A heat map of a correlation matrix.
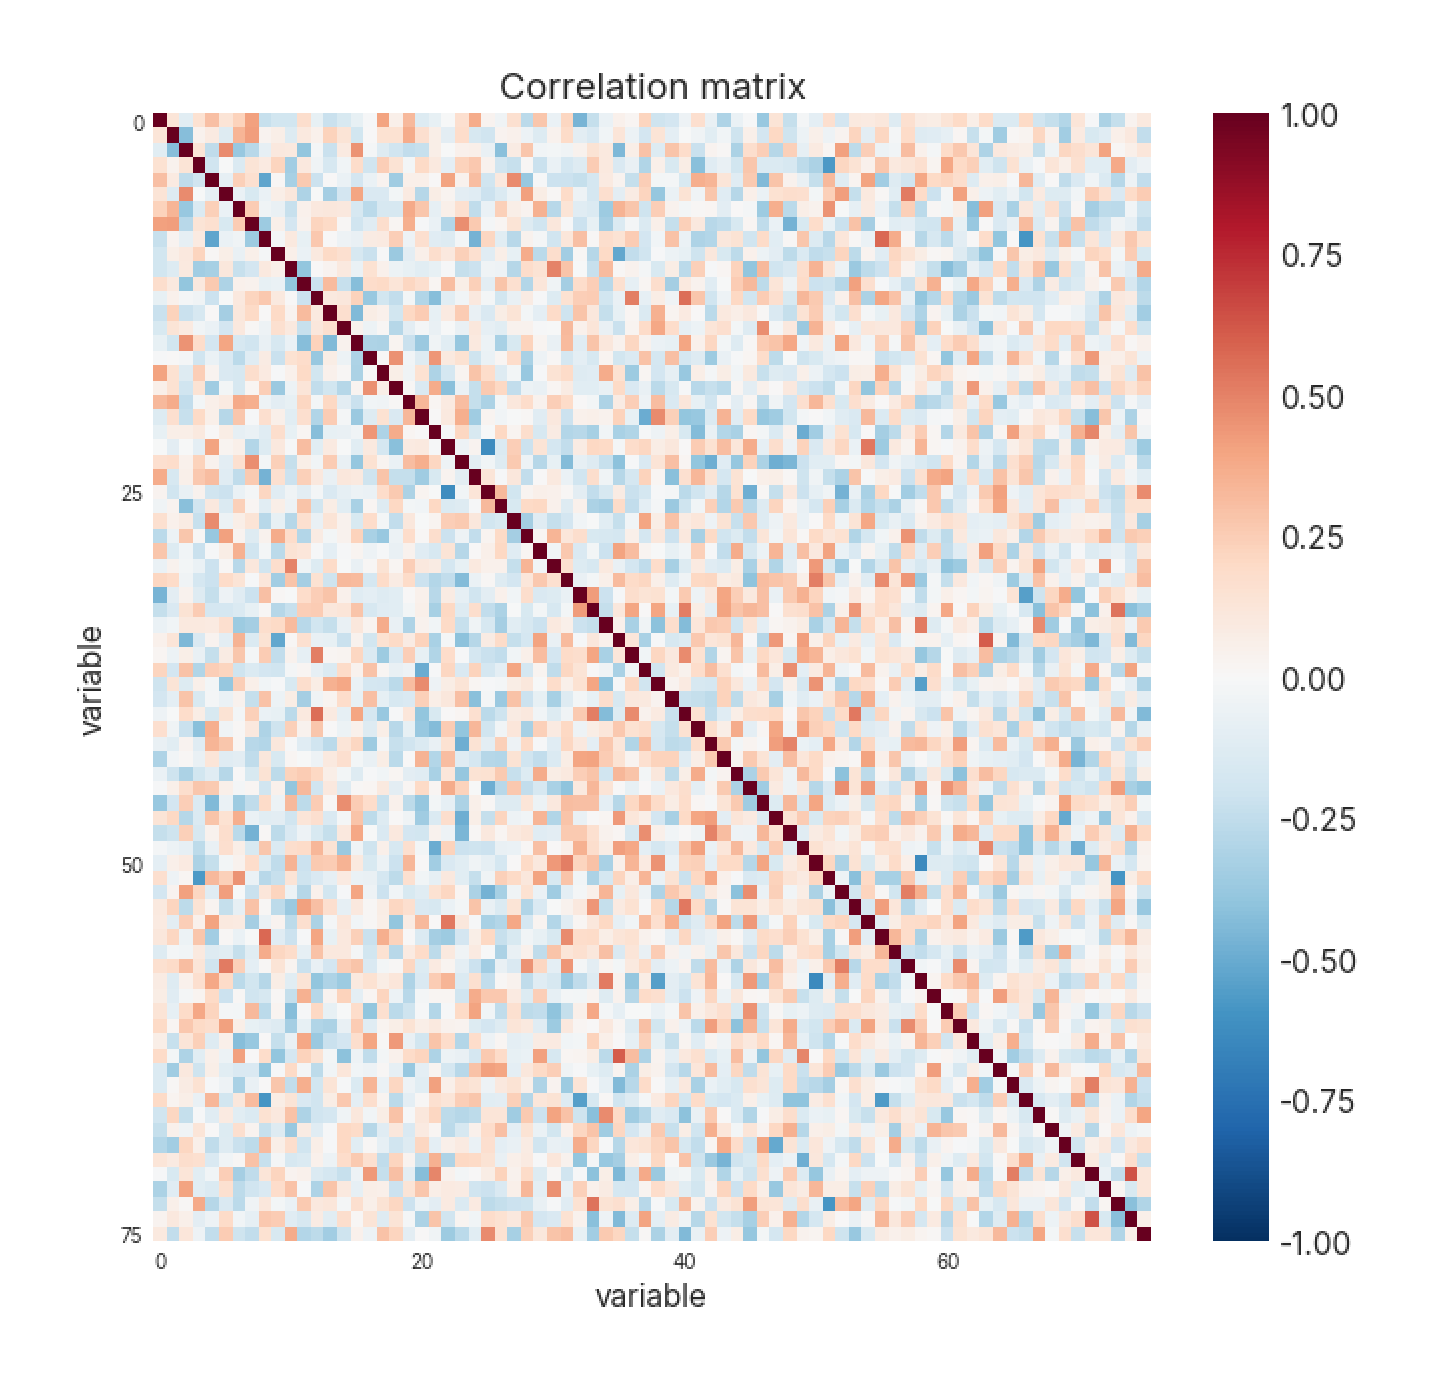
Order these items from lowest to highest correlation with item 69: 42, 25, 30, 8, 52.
52, 30, 42, 25, 8
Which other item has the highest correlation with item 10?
30
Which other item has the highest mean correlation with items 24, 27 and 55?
53
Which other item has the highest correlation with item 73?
33
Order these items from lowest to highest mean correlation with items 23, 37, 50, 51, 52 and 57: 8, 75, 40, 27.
8, 75, 40, 27
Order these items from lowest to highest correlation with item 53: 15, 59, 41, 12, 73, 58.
58, 59, 15, 41, 12, 73
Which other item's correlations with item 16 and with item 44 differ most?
21
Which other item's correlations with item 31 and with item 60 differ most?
45
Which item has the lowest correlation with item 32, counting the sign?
66
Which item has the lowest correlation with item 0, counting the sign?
32
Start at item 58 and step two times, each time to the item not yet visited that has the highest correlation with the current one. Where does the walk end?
67
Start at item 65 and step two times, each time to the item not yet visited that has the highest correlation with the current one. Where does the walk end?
74
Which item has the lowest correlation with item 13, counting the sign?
15
